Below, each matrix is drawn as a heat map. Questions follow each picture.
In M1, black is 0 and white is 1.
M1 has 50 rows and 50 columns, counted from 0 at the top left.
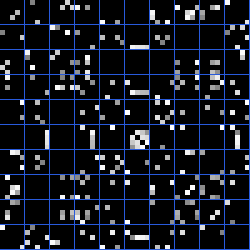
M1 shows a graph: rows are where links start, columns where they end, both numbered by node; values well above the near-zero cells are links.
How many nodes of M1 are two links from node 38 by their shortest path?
1
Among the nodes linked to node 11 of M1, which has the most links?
node 17
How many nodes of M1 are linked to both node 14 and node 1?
7
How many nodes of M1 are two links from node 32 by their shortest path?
6
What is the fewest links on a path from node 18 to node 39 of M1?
6
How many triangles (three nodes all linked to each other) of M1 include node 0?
2
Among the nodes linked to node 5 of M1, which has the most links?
node 46
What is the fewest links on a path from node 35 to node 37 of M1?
5
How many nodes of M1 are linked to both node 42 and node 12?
7
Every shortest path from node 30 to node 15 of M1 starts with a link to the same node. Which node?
node 40
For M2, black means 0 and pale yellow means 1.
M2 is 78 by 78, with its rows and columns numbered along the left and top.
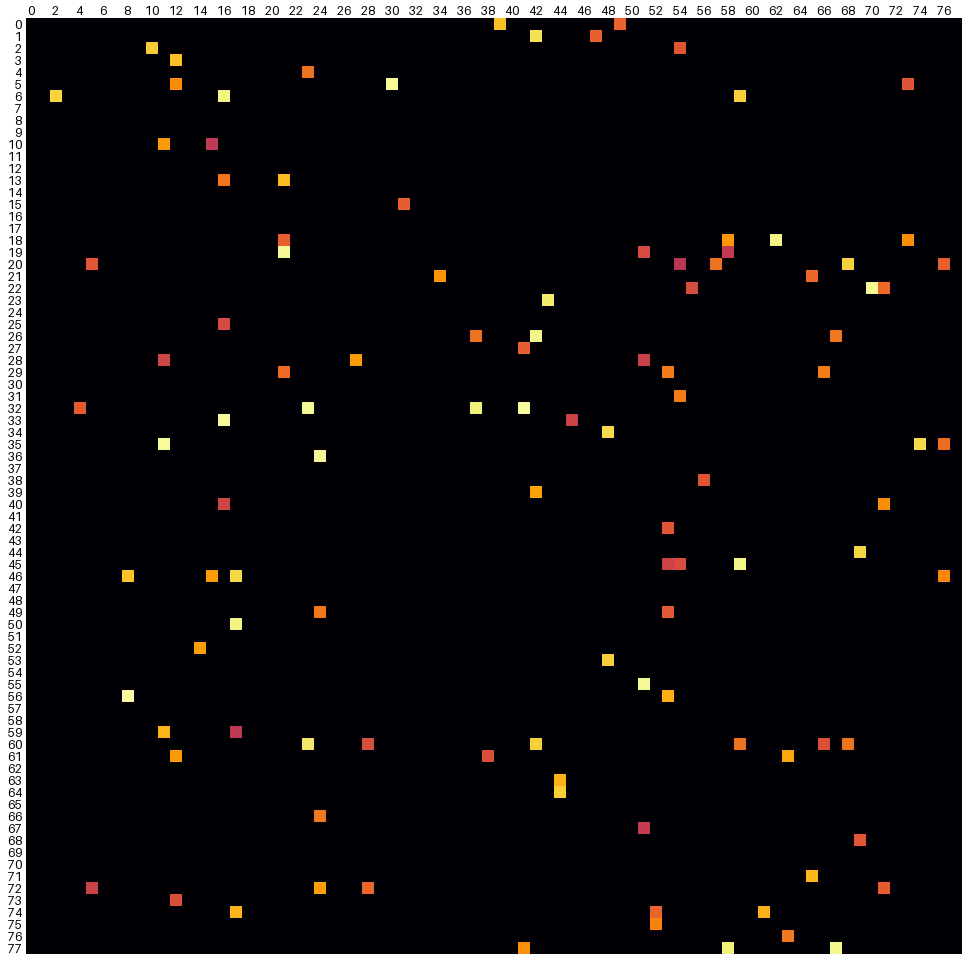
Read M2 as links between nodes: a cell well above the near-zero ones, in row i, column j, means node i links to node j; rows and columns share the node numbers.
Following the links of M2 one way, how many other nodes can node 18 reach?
8
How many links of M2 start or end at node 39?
2
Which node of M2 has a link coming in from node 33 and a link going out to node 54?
node 45
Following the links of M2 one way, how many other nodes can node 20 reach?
11
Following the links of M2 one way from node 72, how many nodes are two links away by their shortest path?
7
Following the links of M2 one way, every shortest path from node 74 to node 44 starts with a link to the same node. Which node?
node 61
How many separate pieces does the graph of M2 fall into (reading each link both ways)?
3
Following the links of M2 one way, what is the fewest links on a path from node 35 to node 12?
3
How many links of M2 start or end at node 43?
1
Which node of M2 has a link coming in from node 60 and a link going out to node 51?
node 28
